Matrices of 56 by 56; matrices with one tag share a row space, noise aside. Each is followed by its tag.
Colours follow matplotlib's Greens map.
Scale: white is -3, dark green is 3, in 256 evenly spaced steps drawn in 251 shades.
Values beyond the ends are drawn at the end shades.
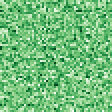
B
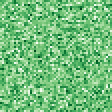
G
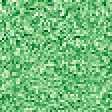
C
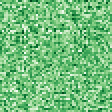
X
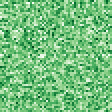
B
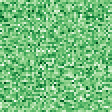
B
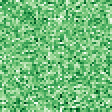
C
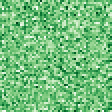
C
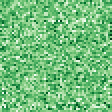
C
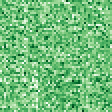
X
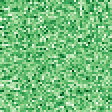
B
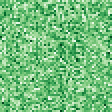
C
